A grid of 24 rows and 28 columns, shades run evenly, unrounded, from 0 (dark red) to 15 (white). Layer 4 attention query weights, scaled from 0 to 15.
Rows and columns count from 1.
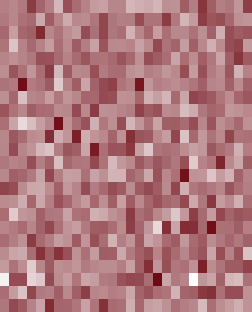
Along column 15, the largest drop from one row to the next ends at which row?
11
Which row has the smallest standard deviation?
5
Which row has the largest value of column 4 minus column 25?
22
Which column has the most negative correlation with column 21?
9
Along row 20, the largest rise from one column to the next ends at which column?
28
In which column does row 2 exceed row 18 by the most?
21
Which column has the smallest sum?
6
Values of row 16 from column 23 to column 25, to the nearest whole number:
7 3 9
